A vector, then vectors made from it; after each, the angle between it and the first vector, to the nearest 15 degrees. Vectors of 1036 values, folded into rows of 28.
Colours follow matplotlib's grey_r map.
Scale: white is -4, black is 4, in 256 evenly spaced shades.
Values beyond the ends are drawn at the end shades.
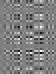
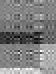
60 degrees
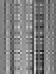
120 degrees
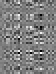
150 degrees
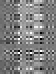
30 degrees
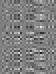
30 degrees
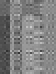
120 degrees
